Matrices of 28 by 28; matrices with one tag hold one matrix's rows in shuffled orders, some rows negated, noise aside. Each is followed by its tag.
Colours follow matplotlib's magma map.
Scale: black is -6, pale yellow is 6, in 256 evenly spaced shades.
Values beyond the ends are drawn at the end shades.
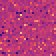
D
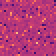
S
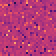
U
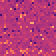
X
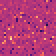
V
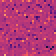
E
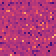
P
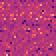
P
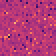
U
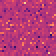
P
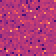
S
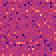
E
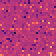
P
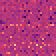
P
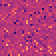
U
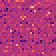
X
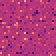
D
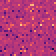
X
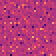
V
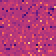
P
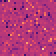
U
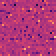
P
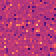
E
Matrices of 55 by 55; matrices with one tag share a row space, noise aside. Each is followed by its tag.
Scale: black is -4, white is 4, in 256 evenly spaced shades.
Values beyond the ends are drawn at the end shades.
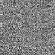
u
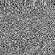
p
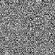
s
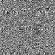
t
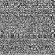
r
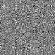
p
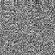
s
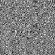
p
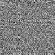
u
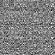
r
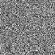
p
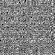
r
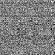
r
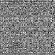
r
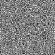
p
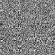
u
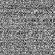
r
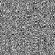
p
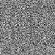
p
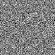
p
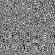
p
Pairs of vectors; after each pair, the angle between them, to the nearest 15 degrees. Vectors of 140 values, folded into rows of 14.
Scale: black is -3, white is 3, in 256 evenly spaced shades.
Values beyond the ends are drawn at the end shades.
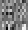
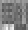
120 degrees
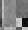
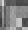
45 degrees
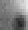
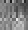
135 degrees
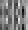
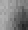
90 degrees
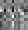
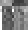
120 degrees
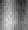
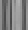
105 degrees
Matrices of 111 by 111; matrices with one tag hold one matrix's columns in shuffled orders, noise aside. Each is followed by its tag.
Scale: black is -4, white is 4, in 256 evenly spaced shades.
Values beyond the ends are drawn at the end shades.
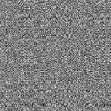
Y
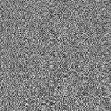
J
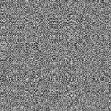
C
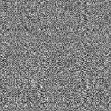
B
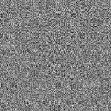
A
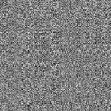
A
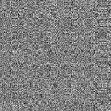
A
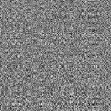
J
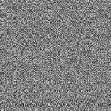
Y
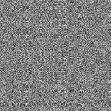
Y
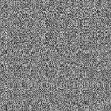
A
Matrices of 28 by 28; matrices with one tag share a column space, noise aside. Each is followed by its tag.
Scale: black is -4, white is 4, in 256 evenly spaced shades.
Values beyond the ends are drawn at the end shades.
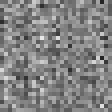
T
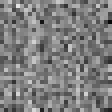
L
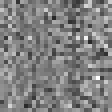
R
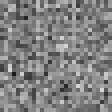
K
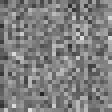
R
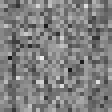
T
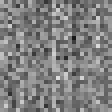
R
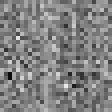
K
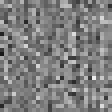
T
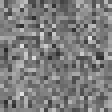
R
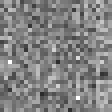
K
